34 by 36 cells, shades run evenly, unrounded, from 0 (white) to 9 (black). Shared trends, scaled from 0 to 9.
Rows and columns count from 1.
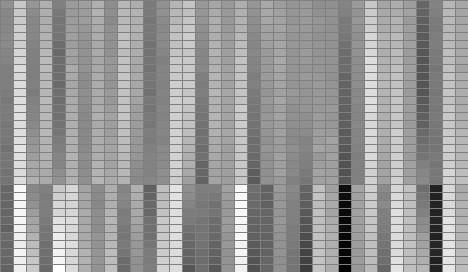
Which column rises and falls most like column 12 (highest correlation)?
8
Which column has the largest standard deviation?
5
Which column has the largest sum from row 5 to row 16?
33
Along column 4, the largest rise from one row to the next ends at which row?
24
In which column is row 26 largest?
27
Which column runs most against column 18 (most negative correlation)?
7
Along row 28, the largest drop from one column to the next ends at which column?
35
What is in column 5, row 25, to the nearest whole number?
2
